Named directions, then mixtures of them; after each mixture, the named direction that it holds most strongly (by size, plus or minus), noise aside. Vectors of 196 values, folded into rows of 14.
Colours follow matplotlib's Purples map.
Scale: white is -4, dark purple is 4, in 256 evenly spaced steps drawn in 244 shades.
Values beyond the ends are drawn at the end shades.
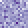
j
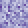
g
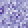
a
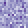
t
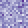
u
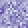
a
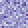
a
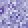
a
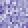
a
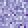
t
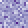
j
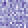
t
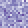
u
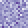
j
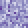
g
